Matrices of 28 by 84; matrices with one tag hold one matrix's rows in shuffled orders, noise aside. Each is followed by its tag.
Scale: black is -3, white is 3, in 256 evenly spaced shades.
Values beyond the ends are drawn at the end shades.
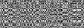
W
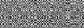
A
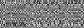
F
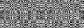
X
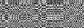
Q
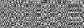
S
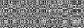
W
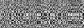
S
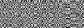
A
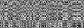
W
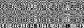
A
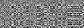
S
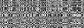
W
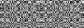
X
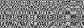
A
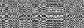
Q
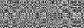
W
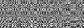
A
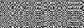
S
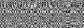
A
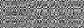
F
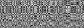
A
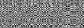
A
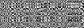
S
